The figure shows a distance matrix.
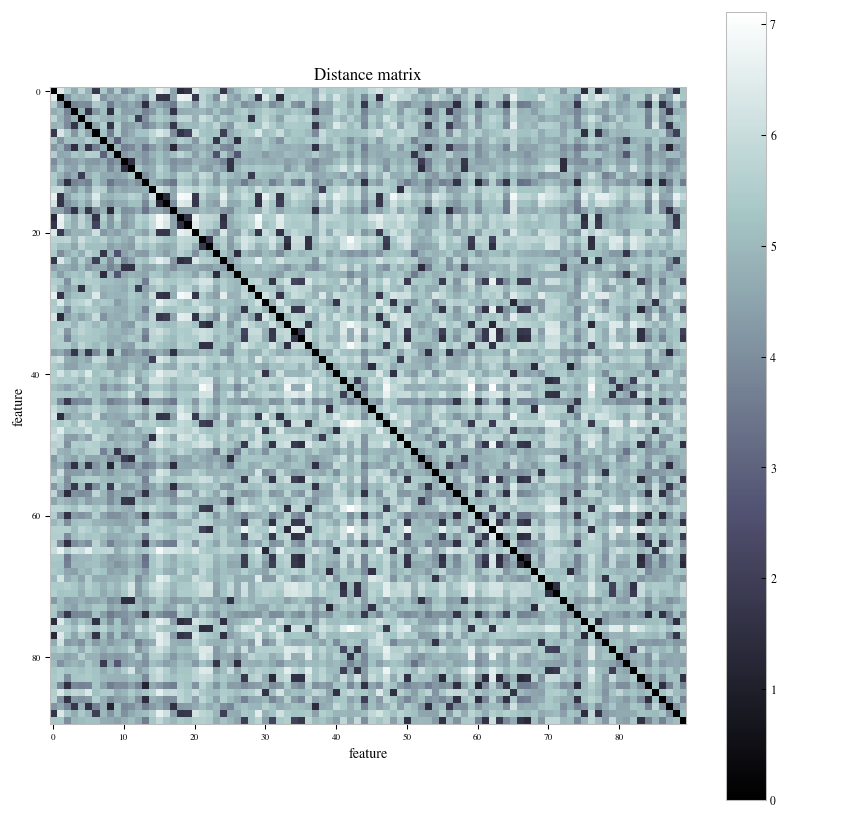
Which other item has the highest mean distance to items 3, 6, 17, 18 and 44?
65
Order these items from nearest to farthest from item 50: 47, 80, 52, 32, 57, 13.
13, 57, 80, 52, 32, 47
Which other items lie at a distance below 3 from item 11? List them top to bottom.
10, 25, 52, 58, 72
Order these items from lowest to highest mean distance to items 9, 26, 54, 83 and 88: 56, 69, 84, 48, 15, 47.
69, 84, 48, 56, 47, 15
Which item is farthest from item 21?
42
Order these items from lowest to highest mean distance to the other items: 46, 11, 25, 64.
64, 25, 11, 46
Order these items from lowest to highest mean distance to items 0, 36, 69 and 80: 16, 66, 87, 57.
87, 66, 57, 16
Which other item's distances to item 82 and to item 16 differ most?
15
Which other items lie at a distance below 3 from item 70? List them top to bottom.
41, 43, 71, 79, 82
